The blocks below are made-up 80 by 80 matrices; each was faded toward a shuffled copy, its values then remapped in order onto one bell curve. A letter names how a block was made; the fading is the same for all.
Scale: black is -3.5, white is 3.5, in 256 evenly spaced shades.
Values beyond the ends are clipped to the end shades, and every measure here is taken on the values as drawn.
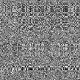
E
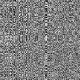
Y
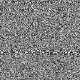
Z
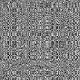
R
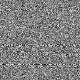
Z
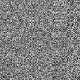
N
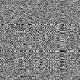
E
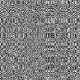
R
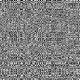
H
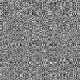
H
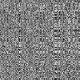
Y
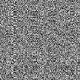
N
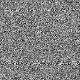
Z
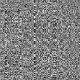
Y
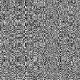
Y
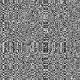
R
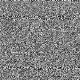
Z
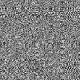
N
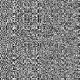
Y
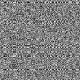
E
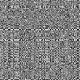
H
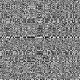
H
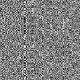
Y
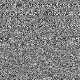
Z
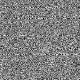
Z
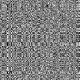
R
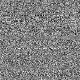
Z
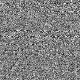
Z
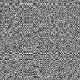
H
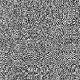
N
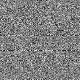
Z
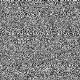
Z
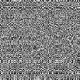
H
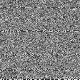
Z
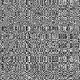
R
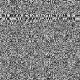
E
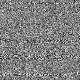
Z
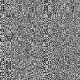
Y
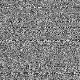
Z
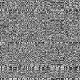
E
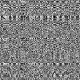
H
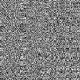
N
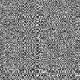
H
